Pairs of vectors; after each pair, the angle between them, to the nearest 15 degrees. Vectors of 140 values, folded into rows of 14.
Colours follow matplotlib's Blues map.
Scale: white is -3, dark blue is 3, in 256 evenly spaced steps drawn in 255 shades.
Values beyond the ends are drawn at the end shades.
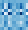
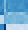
90 degrees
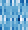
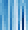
105 degrees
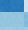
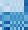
150 degrees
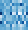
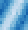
75 degrees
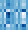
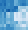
105 degrees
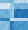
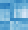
150 degrees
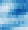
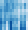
120 degrees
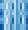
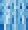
30 degrees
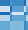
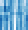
105 degrees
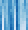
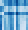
45 degrees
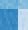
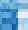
30 degrees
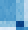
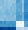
165 degrees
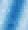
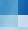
90 degrees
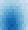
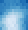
165 degrees
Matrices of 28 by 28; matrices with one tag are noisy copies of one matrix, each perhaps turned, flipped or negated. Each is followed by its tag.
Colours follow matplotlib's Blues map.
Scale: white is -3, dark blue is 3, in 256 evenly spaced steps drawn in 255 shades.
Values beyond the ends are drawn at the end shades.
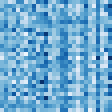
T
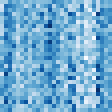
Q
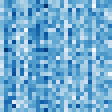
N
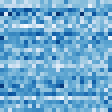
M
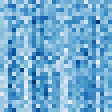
M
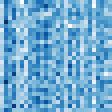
N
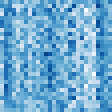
Q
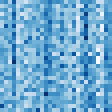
M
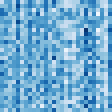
N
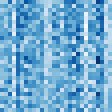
M
